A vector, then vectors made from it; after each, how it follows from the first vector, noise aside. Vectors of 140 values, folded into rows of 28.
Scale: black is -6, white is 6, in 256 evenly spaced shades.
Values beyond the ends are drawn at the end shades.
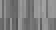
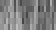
reversed.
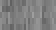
wrapped around, negated, shrunk.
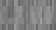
wrapped around, shrunk.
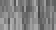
reversed.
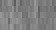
reversed, shrunk.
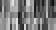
negated, scaled up.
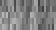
reversed.
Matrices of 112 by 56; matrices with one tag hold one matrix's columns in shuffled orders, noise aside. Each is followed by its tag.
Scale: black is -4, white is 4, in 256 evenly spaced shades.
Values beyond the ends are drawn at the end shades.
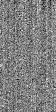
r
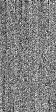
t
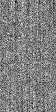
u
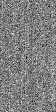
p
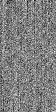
t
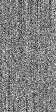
t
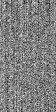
u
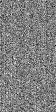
p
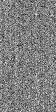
p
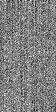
t
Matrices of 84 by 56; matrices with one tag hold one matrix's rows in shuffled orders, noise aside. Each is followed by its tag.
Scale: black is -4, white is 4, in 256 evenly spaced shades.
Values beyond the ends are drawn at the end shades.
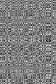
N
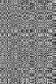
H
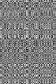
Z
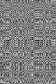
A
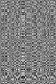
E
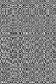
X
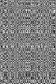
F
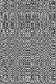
F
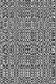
F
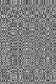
X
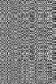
H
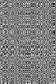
F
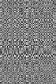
Z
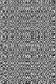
F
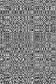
A
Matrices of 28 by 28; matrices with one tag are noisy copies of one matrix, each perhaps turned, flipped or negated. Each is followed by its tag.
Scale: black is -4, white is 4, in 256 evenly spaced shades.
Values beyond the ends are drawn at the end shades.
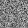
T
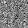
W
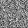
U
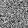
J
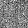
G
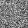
U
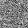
U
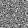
T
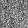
G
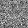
W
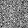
W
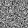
T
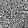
J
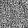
G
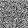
U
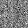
W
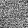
G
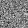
J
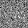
U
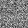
W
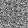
U
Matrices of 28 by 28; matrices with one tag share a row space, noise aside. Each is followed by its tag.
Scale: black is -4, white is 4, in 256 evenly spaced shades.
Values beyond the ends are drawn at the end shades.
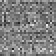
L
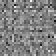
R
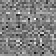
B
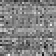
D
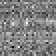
L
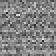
B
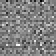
B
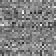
D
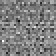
B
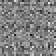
R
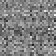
R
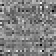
D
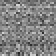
B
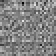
D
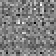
B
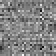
D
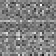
B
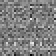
R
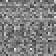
R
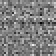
R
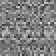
B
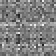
B
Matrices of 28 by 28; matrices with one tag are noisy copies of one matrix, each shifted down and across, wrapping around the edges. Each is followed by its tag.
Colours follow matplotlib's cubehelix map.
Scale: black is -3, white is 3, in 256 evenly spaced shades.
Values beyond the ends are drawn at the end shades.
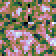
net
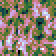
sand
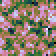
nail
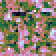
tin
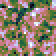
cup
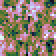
sand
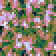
sand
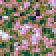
net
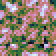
net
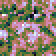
net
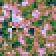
nail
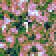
nail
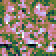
tin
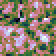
net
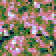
cup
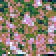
tin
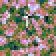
nail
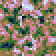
nail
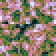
cup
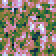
sand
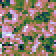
nail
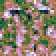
tin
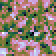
net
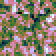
cup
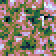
nail
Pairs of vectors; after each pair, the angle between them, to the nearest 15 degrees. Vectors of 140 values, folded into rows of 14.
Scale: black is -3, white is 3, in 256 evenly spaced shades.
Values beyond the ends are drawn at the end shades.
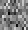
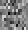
30 degrees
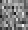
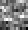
75 degrees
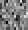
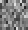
30 degrees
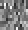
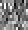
30 degrees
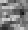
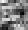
15 degrees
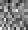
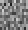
105 degrees
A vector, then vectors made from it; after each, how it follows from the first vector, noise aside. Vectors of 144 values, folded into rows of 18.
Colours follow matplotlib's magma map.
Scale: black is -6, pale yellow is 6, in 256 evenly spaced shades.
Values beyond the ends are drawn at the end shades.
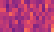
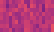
shrunk.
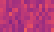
shrunk.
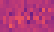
negated, partly zeroed.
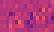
negated, partly zeroed.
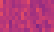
reversed, shrunk.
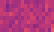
shrunk.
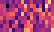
scaled up.
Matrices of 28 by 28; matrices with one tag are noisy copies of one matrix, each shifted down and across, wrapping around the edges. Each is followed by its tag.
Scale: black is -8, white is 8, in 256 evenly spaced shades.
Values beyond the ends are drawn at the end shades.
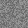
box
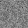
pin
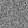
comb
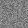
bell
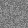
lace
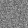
comb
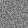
comb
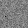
pin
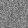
pin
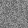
pin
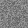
pin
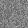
pin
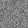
pin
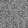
pin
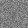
lace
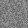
comb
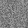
bell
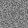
pin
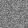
box
